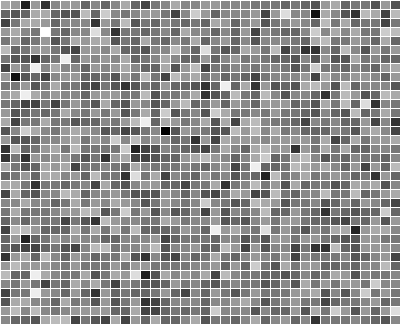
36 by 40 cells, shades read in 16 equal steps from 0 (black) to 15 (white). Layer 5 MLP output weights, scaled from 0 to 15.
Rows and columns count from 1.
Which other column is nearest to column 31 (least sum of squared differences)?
6
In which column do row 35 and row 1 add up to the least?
15
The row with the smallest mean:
10
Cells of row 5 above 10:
1
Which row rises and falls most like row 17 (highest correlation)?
29
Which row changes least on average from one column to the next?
27
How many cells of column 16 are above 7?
11
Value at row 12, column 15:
8
